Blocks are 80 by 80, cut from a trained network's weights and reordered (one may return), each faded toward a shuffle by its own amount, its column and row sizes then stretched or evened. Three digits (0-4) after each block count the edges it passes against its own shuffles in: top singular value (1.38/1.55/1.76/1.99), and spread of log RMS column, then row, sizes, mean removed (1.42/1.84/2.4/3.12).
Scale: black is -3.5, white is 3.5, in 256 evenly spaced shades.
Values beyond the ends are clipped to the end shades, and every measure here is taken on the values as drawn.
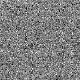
1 2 0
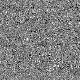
0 0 2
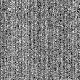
4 0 1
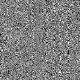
0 3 0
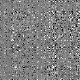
0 4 3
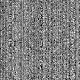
4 2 0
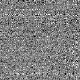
2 2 2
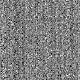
1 2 0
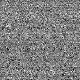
1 1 1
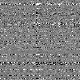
2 2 4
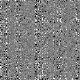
0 4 2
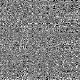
1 2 2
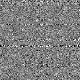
3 1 3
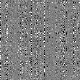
1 4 1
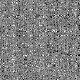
1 2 3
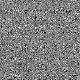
1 1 3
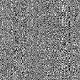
3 3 0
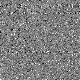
0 0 2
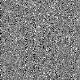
0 3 0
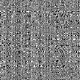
3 1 4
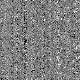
0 3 0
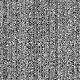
3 1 1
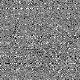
1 1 3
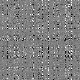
2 4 3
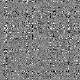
1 3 3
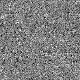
0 0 0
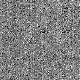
0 1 1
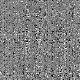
0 3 2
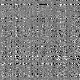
2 3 4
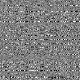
4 0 4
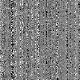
3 4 1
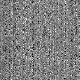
1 3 0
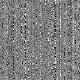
2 4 0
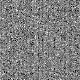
0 1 1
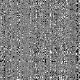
1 4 2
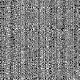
4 1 3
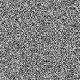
3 0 0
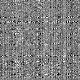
4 1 4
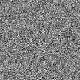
2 0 1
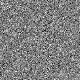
0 1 0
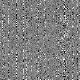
1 4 1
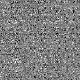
1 2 2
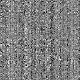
3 2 2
